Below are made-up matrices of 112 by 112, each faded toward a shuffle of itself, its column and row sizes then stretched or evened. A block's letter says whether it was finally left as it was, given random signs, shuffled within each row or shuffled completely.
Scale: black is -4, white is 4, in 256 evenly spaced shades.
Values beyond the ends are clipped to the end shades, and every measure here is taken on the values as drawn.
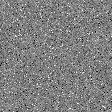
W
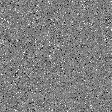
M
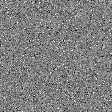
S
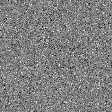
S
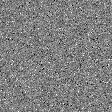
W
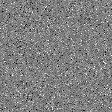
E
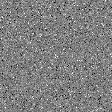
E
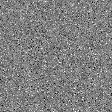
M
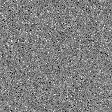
S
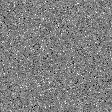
W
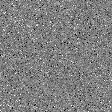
S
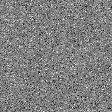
E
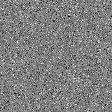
S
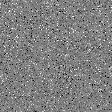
M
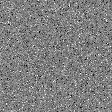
W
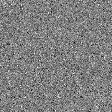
E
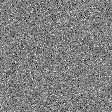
W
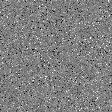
S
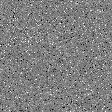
W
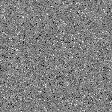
S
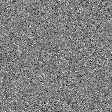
S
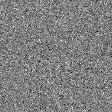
M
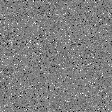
M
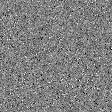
S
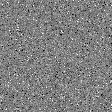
W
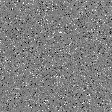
S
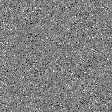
M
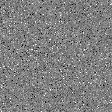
E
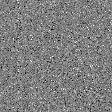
M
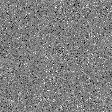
M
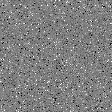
E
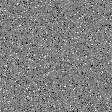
W
